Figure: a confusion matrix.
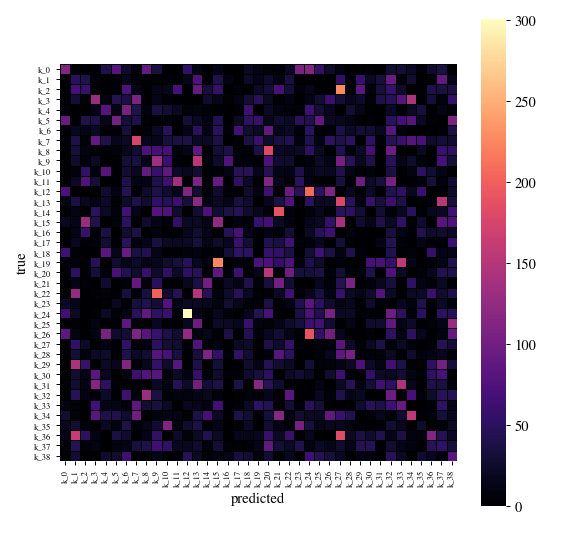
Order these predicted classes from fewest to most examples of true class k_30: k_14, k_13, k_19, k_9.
k_14, k_19, k_13, k_9
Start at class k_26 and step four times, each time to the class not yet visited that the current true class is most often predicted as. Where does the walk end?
k_9
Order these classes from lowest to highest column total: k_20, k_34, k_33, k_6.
k_34, k_33, k_6, k_20
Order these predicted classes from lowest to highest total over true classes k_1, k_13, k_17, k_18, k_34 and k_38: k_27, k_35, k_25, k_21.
k_35, k_25, k_21, k_27
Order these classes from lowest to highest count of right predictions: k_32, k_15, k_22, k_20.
k_22, k_32, k_15, k_20
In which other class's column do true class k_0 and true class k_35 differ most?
k_10
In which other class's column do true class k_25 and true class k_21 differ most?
k_38
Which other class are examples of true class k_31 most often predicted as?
k_33
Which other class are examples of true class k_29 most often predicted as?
k_1
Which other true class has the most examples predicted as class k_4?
k_26
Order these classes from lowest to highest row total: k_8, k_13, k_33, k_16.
k_16, k_33, k_8, k_13
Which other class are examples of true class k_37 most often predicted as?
k_20
